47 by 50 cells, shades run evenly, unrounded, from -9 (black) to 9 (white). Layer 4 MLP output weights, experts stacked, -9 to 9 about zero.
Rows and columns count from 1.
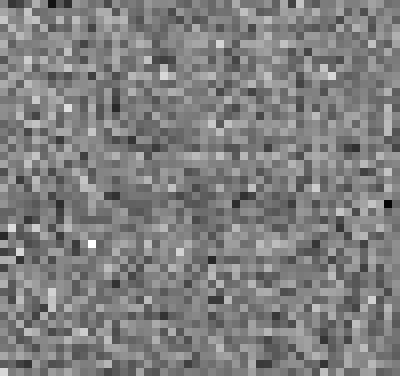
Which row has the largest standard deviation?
31
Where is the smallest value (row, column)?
26, 49
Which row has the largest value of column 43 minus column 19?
27
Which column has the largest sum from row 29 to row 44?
14
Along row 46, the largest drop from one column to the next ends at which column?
33
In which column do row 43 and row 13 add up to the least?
15
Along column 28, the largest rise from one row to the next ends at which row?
17
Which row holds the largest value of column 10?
3
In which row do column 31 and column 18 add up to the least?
25
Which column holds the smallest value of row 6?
11
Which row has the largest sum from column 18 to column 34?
10
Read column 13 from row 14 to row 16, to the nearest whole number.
-3 -3 0
